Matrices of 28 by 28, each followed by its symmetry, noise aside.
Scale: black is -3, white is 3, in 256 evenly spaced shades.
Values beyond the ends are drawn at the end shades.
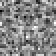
mirrored left to right.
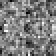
mirrored top to bottom.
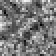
symmetric.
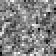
no symmetry.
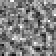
antisymmetric.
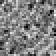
symmetric.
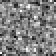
same after a half turn.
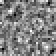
symmetric.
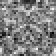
mirrored left to right.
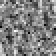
same after a half turn.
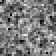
symmetric.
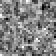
no symmetry.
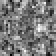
mirrored top to bottom.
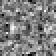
mirrored top to bottom.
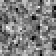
mirrored top to bottom.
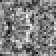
mirrored top to bottom.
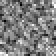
symmetric.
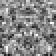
mirrored left to right.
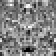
mirrored left to right.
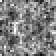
mirrored top to bottom.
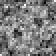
same after a half turn.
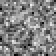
symmetric across the other diagonal.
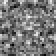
mirrored left to right.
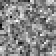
symmetric.
